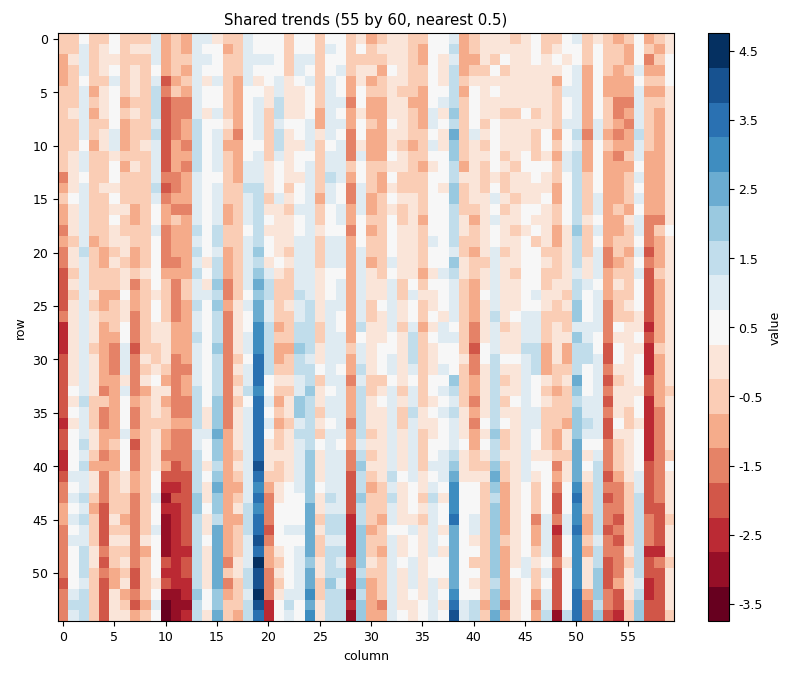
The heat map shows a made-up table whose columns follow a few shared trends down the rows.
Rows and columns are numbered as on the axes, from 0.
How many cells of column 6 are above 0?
14
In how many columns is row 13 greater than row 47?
17
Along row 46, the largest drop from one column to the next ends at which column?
20
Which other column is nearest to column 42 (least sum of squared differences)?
29
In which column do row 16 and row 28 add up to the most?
19
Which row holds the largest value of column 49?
54
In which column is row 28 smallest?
0
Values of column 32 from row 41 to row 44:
1.5 1 1.5 1
